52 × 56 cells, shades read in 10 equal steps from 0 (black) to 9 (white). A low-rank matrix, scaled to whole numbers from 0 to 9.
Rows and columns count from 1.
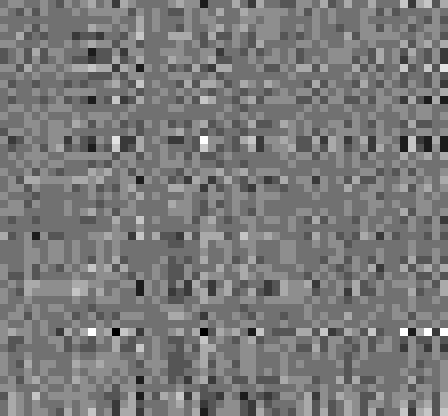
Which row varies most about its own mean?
42
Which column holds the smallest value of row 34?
48
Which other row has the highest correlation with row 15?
34
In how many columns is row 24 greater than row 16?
22
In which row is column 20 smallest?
50
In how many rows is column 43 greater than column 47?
21
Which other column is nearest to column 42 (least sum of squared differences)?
55
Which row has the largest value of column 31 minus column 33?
18
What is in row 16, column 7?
5
